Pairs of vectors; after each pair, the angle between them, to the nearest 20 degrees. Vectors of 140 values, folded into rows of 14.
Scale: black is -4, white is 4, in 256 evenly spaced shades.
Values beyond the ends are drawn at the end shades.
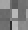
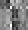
140 degrees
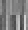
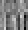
140 degrees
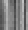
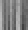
100 degrees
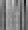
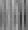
40 degrees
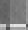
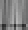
120 degrees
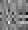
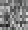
120 degrees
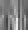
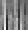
60 degrees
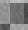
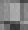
120 degrees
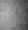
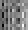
120 degrees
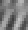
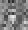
120 degrees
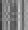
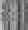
160 degrees
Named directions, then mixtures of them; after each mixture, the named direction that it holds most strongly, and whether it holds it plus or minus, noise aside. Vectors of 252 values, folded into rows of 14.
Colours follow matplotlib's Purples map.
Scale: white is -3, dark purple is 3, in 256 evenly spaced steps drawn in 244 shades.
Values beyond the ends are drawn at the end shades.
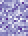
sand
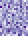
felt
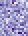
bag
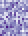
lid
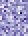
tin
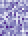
lid, plus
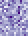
tin, minus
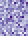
bag, minus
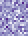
sand, plus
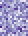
sand, plus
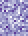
sand, plus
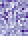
lid, minus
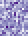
lid, plus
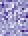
lid, minus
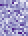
bag, plus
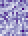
lid, minus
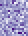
bag, plus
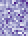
bag, minus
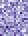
tin, plus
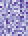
bag, minus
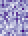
lid, minus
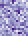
bag, plus
